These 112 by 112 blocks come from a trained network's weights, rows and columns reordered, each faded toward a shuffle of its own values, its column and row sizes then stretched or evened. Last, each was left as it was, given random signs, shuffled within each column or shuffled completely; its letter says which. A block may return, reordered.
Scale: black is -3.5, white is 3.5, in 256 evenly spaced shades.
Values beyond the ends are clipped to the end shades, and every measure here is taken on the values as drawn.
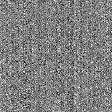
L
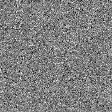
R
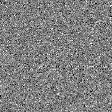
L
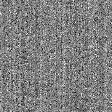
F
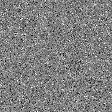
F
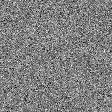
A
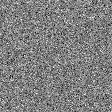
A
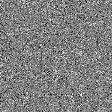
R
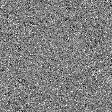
F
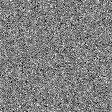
A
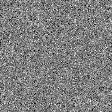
R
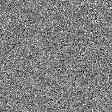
F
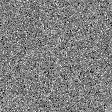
A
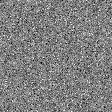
A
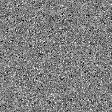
R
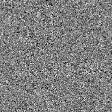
L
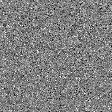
R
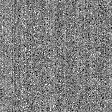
F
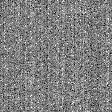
F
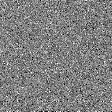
R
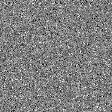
R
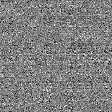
L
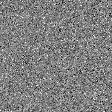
F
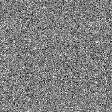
L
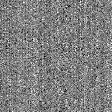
L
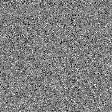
R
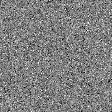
F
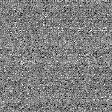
L
